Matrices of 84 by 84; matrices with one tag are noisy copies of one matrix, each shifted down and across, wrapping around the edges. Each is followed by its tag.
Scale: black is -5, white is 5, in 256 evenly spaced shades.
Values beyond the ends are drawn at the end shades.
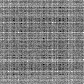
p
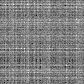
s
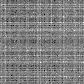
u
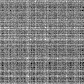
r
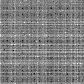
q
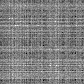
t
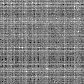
s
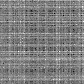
u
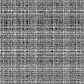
s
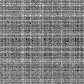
r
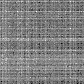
p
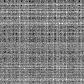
q
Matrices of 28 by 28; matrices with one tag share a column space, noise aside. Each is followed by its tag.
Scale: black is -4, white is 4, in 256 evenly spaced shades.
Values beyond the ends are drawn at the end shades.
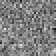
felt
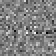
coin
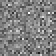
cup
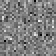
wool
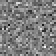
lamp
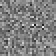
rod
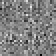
wool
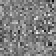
coin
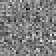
wool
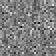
rod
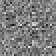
rod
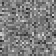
wool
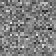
lamp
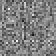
wool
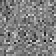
wool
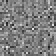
rod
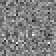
wool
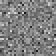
cup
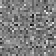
rod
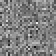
rod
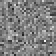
wool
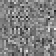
felt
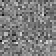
wool
